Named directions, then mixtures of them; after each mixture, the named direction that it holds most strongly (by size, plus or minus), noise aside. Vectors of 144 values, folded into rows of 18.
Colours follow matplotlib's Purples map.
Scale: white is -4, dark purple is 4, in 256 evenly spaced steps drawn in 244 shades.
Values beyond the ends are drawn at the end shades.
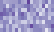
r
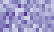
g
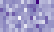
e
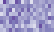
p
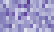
g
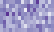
e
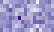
e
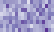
r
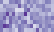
g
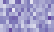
p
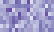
p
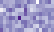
e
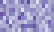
r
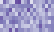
p
